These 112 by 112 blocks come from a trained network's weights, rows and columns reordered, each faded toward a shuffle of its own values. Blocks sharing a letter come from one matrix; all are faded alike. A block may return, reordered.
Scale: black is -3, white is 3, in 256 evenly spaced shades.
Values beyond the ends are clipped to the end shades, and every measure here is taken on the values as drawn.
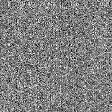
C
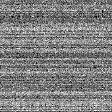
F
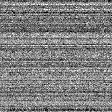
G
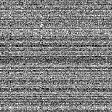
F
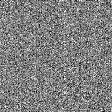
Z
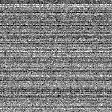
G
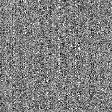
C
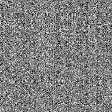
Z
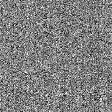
Z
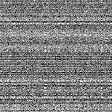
G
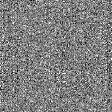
C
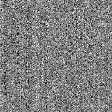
C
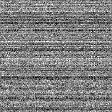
G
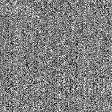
C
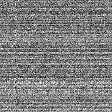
F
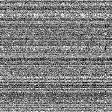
F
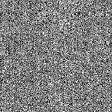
Z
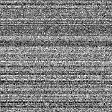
G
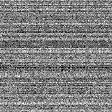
G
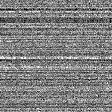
G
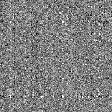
C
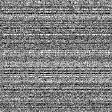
G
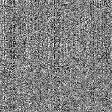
C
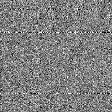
Z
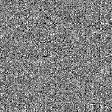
C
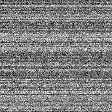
F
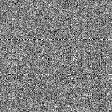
Z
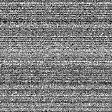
G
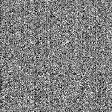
Z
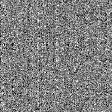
C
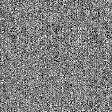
C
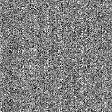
C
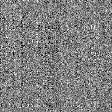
C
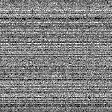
G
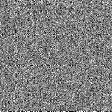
Z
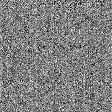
Z
